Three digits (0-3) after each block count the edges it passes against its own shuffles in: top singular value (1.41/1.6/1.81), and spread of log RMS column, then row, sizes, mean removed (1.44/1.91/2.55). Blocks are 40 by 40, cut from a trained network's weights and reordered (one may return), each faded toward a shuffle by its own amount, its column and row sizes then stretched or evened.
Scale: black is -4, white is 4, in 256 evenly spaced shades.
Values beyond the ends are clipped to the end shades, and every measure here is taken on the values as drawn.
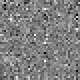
0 2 1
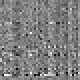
3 0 2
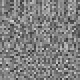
3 0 0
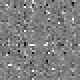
0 2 1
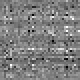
2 1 2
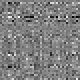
3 1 3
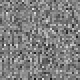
2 0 1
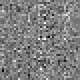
1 2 0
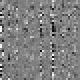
3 3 1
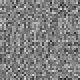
3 1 0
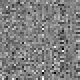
1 2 0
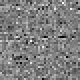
1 0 1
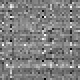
2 2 1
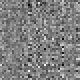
3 2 1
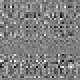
3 1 3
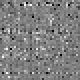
0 0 2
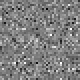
0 0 2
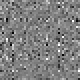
0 2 2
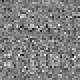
2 0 2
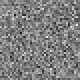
1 0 0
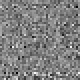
2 0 2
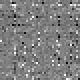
1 1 0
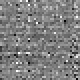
1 1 1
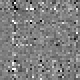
1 2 2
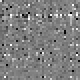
1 1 2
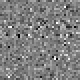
0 0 2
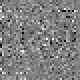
0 2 2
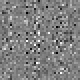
1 2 1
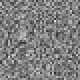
3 0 0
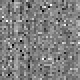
1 1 0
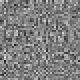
3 1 1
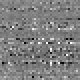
1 0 3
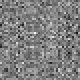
3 1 2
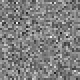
1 0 0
